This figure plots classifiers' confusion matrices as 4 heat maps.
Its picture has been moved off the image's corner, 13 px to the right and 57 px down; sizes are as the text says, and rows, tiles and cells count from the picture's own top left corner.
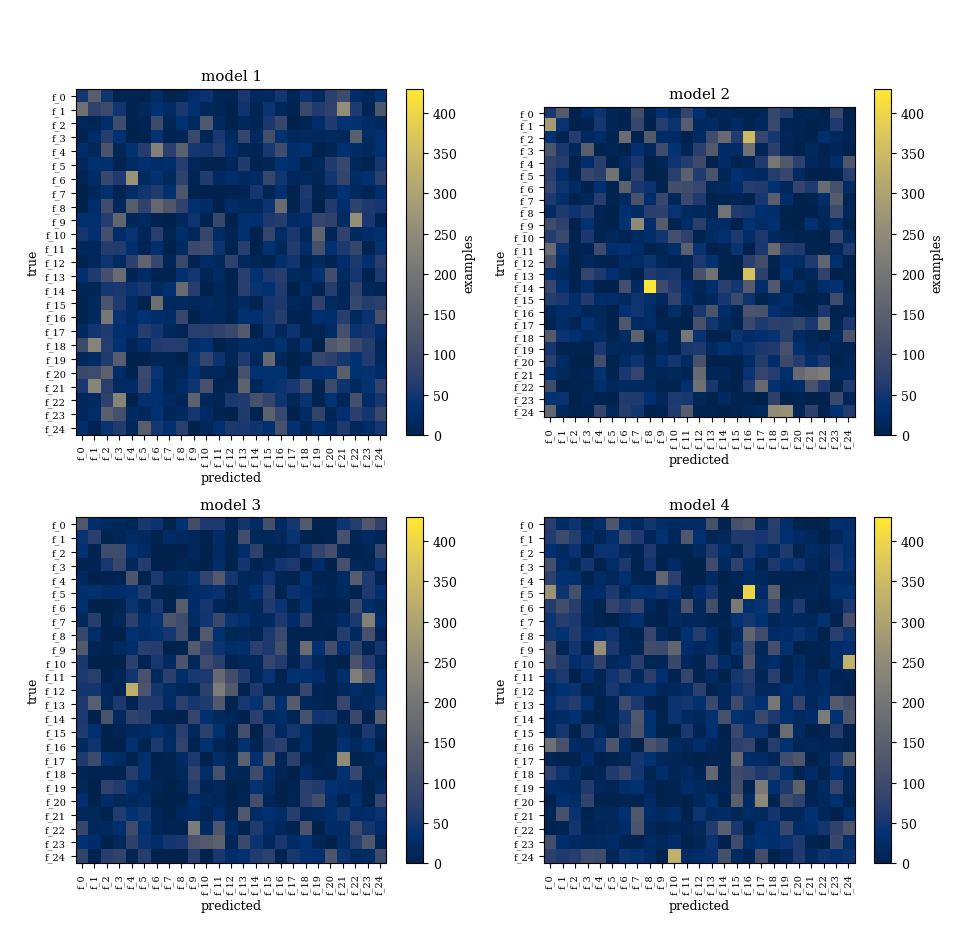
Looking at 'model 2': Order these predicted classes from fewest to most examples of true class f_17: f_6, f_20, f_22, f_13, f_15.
f_15, f_13, f_20, f_6, f_22
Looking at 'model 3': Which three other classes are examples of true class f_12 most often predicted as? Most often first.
f_4, f_11, f_5
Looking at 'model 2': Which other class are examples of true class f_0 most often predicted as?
f_1
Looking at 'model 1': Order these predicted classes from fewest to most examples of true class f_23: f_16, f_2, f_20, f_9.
f_20, f_9, f_16, f_2
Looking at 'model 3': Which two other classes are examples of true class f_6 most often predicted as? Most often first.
f_8, f_22
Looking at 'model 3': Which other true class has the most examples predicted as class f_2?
f_14
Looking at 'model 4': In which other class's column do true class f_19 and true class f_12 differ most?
f_17
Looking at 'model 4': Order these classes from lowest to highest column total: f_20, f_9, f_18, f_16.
f_9, f_20, f_18, f_16
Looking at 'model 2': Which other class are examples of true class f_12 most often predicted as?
f_22
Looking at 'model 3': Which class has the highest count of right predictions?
f_11
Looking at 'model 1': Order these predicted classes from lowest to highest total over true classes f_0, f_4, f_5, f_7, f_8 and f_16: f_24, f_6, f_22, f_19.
f_19, f_22, f_24, f_6
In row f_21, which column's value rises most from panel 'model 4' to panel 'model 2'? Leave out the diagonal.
f_22
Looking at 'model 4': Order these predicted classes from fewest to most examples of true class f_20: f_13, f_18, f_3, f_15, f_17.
f_18, f_13, f_3, f_15, f_17
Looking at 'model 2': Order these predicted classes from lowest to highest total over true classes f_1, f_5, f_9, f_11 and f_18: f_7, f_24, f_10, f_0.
f_10, f_24, f_7, f_0
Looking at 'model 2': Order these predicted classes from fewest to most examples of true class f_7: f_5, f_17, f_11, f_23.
f_5, f_17, f_11, f_23
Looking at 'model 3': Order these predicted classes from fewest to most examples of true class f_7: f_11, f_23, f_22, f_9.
f_9, f_22, f_11, f_23
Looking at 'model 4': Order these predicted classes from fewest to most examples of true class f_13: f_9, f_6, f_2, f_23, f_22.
f_9, f_22, f_2, f_6, f_23
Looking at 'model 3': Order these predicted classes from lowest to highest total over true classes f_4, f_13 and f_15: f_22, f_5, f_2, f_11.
f_2, f_5, f_22, f_11
